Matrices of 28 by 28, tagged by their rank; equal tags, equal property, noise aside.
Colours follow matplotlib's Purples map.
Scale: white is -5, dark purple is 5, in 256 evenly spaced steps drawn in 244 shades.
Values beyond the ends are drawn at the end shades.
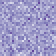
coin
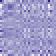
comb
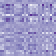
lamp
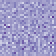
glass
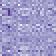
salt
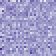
glass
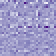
salt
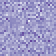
coin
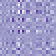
lamp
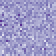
coin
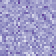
coin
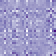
lamp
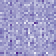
glass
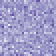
coin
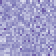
glass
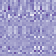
comb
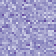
coin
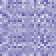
comb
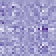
comb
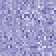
glass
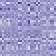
comb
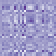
lamp
